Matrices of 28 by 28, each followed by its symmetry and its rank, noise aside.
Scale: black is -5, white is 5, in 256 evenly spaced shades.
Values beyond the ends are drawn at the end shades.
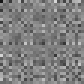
symmetric, rank two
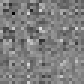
symmetric, rank three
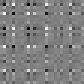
symmetric, rank one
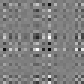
symmetric, rank one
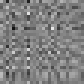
no symmetry, rank three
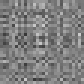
antisymmetric, rank two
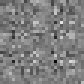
no symmetry, rank three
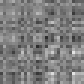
symmetric, rank two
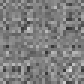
symmetric, rank three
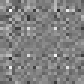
symmetric, rank three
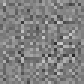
symmetric, rank three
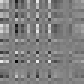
no symmetry, rank one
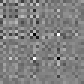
symmetric, rank two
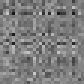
no symmetry, rank two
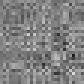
symmetric, rank three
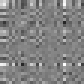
symmetric, rank one
